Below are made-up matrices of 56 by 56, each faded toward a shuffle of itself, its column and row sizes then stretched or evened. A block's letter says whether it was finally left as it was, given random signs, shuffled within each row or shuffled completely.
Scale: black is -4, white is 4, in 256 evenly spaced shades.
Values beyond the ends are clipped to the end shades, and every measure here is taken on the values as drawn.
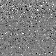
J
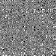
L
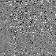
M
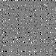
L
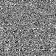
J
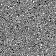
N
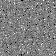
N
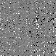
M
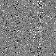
M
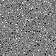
N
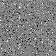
N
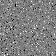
N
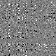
L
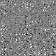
M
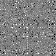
M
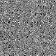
M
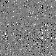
M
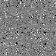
M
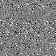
J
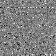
J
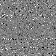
J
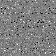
J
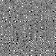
L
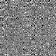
L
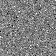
N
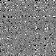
M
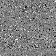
J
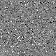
J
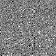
M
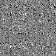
M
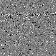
J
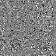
M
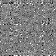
L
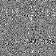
L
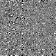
M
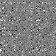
M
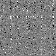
M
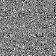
M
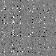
M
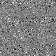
J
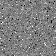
N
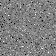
N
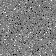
N
